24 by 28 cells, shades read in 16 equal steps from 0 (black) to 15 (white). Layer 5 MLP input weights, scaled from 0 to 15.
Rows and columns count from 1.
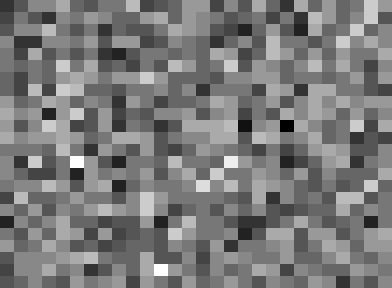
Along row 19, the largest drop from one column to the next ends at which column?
12
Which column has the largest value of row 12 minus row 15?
6
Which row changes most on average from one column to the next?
11
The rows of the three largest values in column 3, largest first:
14, 8, 5
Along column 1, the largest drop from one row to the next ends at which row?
19
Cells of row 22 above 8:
7
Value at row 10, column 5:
9
